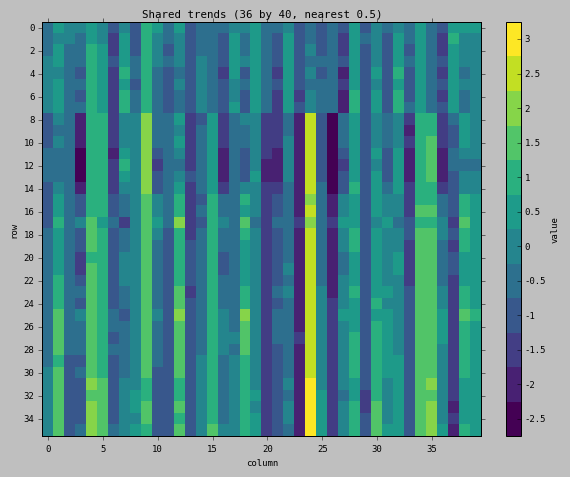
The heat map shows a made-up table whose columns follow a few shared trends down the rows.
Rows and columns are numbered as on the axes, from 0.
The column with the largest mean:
24
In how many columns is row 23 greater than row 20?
15
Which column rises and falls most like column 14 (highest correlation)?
0
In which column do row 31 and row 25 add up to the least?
23
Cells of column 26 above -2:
21
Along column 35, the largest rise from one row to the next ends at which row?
8
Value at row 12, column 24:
2.5
